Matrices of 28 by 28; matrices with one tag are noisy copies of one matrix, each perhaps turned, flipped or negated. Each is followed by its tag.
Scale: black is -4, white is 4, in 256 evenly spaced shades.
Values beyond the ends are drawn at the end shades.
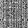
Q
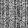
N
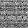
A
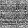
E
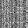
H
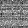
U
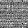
H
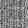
Q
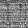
Q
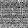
U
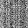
U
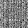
Q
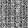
A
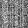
U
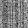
U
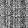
U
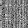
H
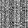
N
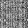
Q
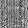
Q
